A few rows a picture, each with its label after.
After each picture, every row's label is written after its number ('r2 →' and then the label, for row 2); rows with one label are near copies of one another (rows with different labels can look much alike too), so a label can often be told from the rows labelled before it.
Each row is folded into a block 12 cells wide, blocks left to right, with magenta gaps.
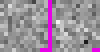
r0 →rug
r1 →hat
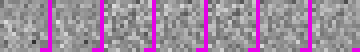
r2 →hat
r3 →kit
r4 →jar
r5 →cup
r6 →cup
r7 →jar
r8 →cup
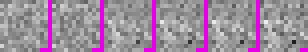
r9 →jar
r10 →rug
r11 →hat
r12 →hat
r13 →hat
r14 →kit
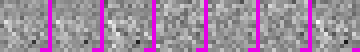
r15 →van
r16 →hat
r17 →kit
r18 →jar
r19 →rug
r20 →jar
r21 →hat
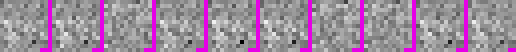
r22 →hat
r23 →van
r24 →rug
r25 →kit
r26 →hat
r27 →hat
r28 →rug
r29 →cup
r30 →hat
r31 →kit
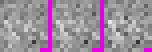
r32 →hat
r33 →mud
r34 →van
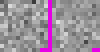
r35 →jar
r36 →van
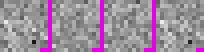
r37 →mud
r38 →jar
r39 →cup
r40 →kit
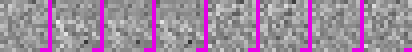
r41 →rug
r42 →kit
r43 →mud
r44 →hat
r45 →cup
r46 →cup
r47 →cup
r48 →jar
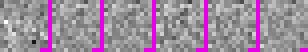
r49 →mud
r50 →cup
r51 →cup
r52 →cup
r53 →rug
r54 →jar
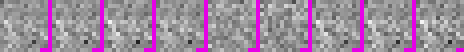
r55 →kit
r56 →van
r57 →mud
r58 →mud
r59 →jar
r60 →rug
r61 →kit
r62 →kit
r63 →van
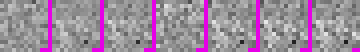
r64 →rug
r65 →mud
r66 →mud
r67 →rug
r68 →kit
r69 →hat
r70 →mud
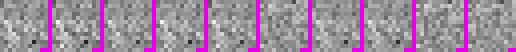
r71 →hat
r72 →kit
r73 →van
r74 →hat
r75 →kit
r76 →rug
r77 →mud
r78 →mud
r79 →rug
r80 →cup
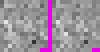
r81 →kit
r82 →kit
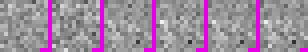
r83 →rug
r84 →jar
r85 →hat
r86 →van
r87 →hat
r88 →van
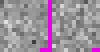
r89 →kit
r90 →jar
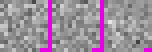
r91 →rug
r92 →rug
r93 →van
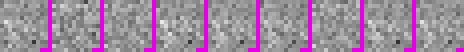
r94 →van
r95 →rug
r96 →jar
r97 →van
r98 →van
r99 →kit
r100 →jar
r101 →hat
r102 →van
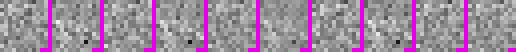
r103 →cup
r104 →hat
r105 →jar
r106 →mud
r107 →rug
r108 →mud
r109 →cup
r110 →mud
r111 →rug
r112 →rug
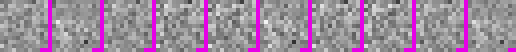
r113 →jar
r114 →hat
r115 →jar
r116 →rug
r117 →cup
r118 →kit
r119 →rug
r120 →cup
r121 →rug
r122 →van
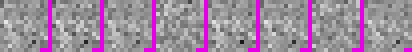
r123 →kit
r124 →kit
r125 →kit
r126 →cup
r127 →mud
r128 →kit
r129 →jar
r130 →hat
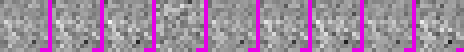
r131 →van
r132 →kit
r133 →hat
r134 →cup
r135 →hat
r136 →van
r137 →mud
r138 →mud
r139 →hat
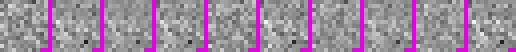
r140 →jar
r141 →hat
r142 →mud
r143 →kit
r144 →jar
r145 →kit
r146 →cup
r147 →mud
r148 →jar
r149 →kit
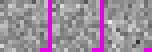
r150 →jar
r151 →cup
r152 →hat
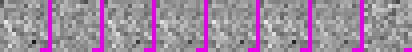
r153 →kit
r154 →cup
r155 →kit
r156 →van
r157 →van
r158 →kit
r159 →kit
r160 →cup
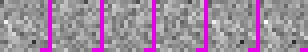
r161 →kit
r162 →rug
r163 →rug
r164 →jar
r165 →hat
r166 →kit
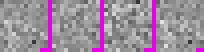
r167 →hat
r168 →jar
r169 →cup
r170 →kit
